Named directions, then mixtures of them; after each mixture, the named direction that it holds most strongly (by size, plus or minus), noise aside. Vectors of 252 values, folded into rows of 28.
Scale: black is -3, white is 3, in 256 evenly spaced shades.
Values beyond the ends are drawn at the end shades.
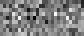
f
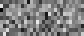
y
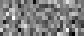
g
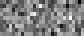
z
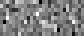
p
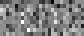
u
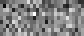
f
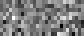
g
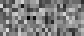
f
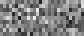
f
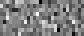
p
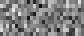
z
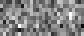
y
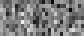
u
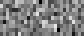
p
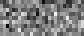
f
